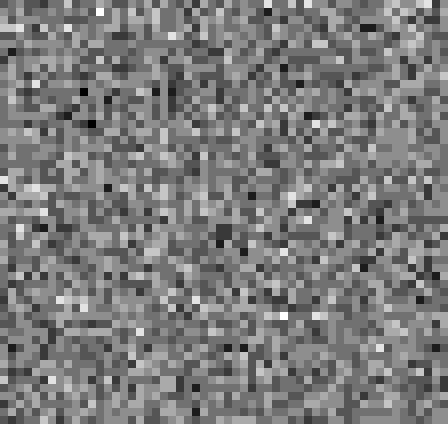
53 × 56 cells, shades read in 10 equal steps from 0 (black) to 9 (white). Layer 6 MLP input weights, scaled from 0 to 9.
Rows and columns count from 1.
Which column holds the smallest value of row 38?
53
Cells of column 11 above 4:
27
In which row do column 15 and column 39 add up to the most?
28
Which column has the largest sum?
21
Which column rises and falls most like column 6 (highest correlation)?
55
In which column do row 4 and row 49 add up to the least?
25
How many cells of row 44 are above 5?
5
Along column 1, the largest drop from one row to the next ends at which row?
24
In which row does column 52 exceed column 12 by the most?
16
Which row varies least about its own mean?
43
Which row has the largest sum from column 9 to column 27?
38
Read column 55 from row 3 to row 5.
2 4 3
